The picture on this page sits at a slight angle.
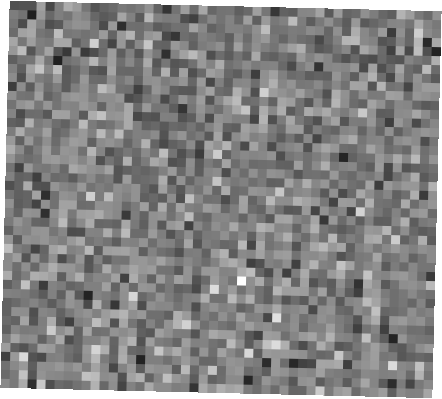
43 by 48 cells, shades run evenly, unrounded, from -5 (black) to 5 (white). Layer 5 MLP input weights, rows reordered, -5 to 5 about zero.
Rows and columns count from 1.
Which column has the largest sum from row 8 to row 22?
29
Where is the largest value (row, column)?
31, 27
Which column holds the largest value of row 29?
38
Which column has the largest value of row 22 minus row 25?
21
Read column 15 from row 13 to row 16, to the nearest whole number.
-2 0 0 0
